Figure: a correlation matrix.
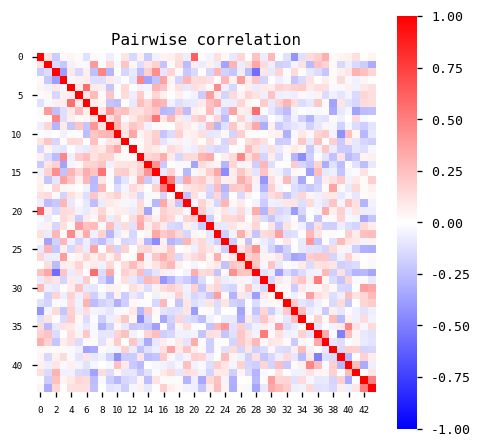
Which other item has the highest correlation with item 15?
8
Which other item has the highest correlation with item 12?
10
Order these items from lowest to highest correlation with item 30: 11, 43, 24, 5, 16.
24, 11, 16, 5, 43
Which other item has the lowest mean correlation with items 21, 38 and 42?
7
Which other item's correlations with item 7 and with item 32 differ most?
28
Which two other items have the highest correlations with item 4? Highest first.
6, 23
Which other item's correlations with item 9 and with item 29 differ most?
36
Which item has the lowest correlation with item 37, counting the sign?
14
